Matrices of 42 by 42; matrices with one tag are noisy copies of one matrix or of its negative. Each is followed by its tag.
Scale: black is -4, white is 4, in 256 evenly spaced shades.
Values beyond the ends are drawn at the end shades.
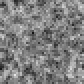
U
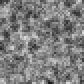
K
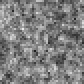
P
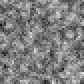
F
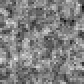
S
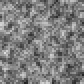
F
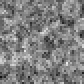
S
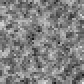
F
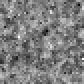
S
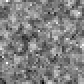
K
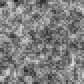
U
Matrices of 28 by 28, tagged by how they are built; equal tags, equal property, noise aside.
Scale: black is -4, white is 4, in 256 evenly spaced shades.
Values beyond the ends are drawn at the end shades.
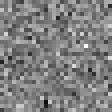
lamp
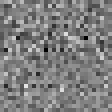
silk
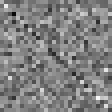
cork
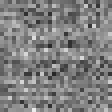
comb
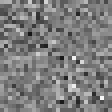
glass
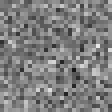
lamp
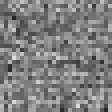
comb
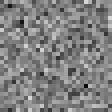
lamp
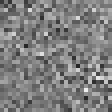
glass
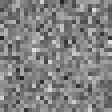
lamp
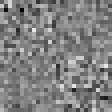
glass
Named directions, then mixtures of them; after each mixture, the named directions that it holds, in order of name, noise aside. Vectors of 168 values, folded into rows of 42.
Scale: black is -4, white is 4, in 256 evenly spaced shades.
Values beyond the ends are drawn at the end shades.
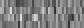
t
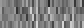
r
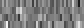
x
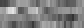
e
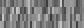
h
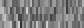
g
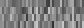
h, r.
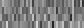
r, x.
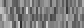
g.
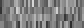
g, h, r.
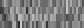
g.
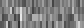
g, t, x.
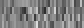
h, r, t.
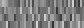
r, x.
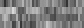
e, g.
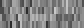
g.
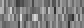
t.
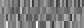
g, r, x.
